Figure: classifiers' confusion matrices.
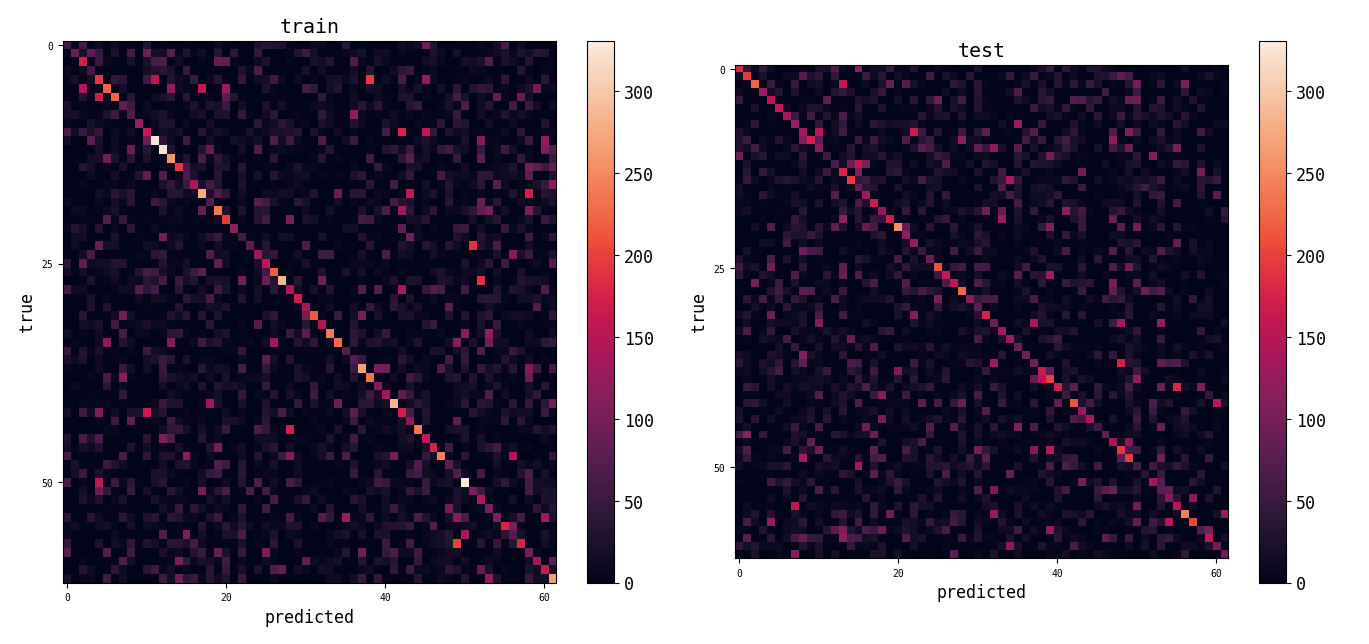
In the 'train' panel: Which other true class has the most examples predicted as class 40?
37
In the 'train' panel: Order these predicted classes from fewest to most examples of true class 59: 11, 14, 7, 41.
11, 41, 7, 14
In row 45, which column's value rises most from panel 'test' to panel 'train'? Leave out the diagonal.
12
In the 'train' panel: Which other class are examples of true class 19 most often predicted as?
42
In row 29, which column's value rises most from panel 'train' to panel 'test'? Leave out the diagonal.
25
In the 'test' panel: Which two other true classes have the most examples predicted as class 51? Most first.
28, 15
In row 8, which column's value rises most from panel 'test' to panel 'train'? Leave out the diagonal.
36
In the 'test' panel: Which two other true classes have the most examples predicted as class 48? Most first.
37, 32
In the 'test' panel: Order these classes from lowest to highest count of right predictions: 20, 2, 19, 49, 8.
8, 19, 49, 2, 20
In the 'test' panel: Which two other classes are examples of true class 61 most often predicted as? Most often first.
7, 27
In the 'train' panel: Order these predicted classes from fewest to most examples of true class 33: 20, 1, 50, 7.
1, 20, 7, 50
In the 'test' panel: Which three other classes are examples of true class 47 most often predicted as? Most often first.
49, 9, 23
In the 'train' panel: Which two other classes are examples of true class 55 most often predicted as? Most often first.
56, 46
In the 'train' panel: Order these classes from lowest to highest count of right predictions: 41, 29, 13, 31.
29, 31, 13, 41
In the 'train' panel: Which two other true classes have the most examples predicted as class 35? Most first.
54, 47
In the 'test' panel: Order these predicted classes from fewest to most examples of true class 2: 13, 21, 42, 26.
26, 42, 21, 13
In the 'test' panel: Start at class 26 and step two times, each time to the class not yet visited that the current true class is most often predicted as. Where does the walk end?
38
